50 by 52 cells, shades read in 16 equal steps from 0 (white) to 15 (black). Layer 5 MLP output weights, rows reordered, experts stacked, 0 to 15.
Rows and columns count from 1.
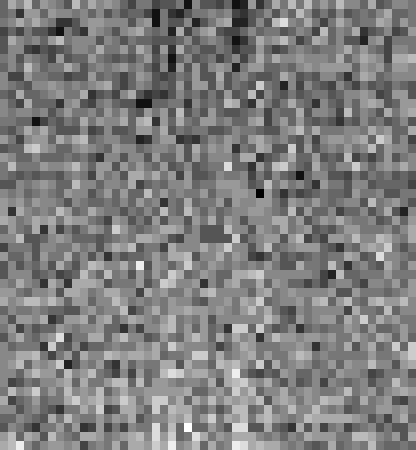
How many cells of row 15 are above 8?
20
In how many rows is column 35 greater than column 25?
24
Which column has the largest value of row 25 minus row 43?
31
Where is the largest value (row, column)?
22, 33
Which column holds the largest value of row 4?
8
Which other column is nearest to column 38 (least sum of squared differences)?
52
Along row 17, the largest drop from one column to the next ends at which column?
37
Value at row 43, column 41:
11
